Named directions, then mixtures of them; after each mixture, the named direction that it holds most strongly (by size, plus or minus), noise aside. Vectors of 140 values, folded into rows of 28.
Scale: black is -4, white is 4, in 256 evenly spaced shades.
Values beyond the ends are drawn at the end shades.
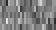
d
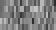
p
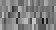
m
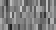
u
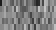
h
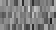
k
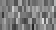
m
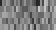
h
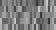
h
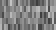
u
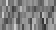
m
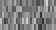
m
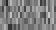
u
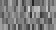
k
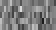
m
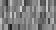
u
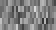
p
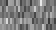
d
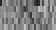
h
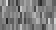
d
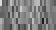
h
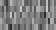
u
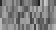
h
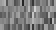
k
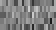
k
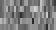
p
